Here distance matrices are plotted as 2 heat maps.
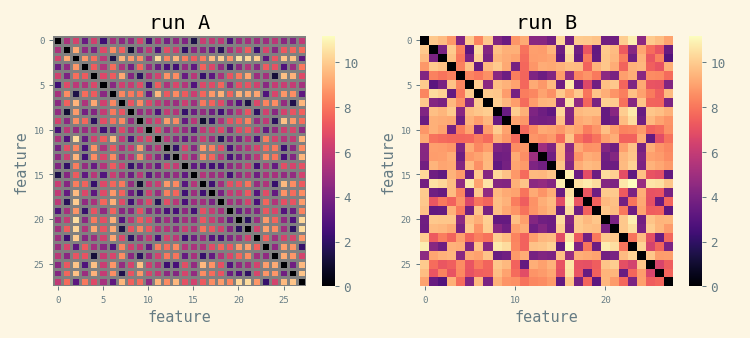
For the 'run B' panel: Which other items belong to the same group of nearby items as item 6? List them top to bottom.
3, 10
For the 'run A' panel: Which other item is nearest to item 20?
21
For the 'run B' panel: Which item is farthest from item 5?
16
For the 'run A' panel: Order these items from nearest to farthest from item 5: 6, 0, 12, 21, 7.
0, 6, 12, 7, 21
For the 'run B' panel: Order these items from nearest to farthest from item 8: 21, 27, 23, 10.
21, 27, 10, 23
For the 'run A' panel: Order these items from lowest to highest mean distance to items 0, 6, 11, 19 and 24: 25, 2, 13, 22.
22, 13, 25, 2
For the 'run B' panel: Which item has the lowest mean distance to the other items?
4
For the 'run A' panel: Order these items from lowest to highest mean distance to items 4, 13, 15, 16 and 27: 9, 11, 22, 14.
14, 9, 22, 11
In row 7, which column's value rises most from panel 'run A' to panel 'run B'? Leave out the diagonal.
21
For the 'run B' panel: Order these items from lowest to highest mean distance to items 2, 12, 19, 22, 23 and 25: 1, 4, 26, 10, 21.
1, 26, 4, 10, 21
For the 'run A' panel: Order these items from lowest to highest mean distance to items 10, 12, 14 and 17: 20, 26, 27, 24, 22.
22, 24, 20, 26, 27
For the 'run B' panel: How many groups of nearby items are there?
5
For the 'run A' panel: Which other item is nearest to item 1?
8
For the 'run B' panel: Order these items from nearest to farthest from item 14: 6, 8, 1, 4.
8, 4, 6, 1
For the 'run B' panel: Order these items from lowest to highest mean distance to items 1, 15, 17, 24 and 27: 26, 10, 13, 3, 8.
26, 13, 8, 10, 3
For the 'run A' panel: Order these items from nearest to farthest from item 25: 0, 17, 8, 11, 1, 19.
19, 0, 11, 8, 1, 17
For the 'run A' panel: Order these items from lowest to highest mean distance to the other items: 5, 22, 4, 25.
22, 5, 4, 25
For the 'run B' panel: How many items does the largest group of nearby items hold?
11
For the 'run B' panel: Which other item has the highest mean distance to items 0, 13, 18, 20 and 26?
23
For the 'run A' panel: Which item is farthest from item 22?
2
